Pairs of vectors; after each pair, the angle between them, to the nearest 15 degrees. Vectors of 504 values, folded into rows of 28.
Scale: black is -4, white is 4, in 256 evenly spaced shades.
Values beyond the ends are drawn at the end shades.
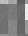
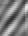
75 degrees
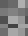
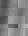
45 degrees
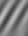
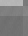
90 degrees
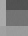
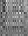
120 degrees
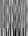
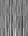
135 degrees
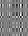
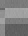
90 degrees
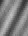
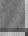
105 degrees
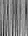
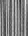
105 degrees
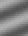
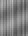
45 degrees
